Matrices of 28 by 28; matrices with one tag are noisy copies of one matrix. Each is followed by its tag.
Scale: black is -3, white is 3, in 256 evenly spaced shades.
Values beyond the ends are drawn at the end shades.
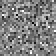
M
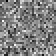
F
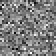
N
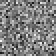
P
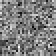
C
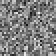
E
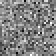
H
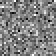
F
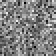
C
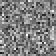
P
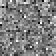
H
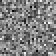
E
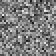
M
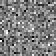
F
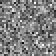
F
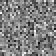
N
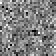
H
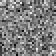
H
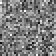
H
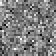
H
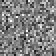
P
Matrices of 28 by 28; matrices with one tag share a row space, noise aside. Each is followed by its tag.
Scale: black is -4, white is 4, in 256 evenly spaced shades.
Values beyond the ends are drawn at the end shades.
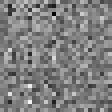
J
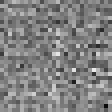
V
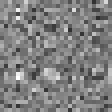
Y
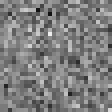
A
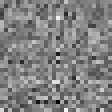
V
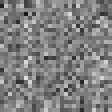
Y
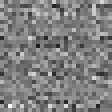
V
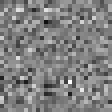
Y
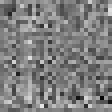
A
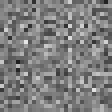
Y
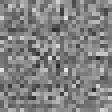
V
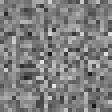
A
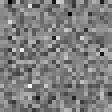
J
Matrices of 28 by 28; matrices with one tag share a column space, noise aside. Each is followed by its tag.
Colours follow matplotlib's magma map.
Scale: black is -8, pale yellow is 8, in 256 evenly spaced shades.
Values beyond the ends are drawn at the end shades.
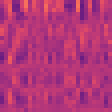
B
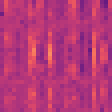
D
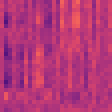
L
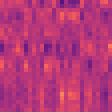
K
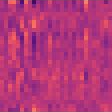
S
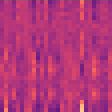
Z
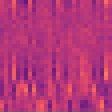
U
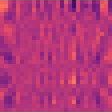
B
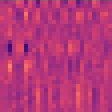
K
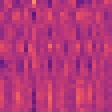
K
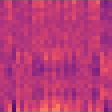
Z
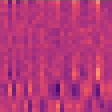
U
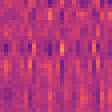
K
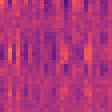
D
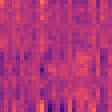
Z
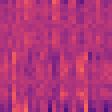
Z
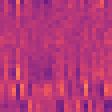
U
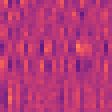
K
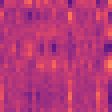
K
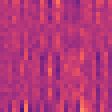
Z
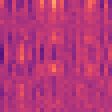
D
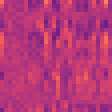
S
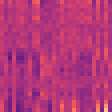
Z
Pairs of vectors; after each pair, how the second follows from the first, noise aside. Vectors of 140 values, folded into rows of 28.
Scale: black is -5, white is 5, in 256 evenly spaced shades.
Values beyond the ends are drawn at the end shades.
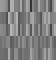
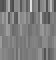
negated, partly zeroed.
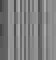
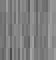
wrapped around, negated, shrunk.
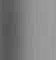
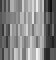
wrapped around, scaled up.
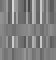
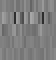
reversed, negated, partly zeroed.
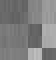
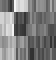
reversed, scaled up.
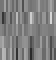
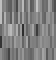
wrapped around, negated.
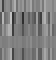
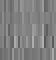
reversed, negated, shrunk.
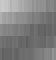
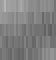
shrunk.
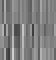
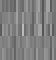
reversed, negated, shrunk.
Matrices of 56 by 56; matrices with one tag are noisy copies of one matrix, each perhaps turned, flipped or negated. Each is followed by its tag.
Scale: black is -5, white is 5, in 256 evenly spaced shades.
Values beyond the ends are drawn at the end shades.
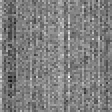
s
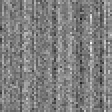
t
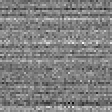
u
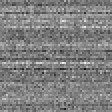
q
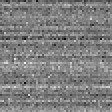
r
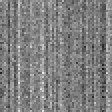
u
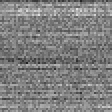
s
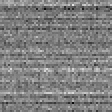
u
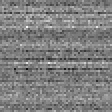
q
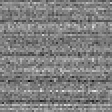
t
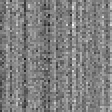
r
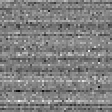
t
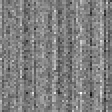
t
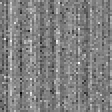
t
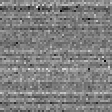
u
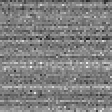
r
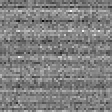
t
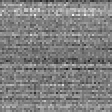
s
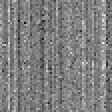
u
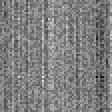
s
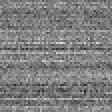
q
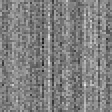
q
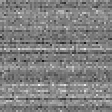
q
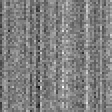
r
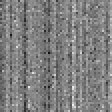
r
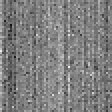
s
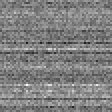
q
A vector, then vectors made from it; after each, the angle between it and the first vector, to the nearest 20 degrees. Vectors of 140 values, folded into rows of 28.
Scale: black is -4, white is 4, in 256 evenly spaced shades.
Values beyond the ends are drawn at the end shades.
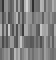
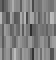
80 degrees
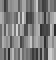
120 degrees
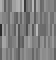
120 degrees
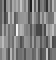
100 degrees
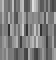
140 degrees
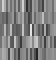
120 degrees
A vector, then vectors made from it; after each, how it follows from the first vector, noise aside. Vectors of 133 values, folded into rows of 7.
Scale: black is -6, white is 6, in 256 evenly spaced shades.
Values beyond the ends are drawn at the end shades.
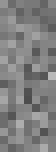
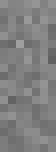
wrapped around, shrunk.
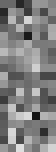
wrapped around, negated, scaled up.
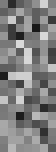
reversed, negated, scaled up.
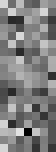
wrapped around, negated, scaled up.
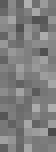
wrapped around, negated.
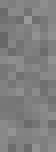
wrapped around, shrunk.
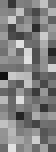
reversed, negated, scaled up.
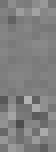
negated, partly zeroed.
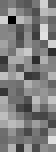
wrapped around, negated, scaled up.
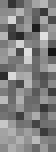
reversed, negated, scaled up.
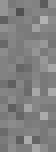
wrapped around, negated, partly zeroed.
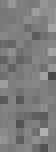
negated, partly zeroed.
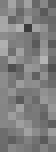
wrapped around, negated.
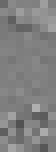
negated, partly zeroed.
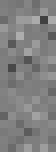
wrapped around, negated, partly zeroed.
